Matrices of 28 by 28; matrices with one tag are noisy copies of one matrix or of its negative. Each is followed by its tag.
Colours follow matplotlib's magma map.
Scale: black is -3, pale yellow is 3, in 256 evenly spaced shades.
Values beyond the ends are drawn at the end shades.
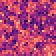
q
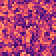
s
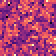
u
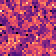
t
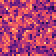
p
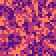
t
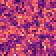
t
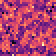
p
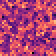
p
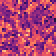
q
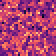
u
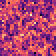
u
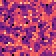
s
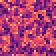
p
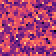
p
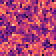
t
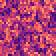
u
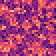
t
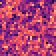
u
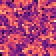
t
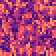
p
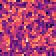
p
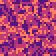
t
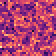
s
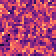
p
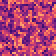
s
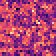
s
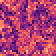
q
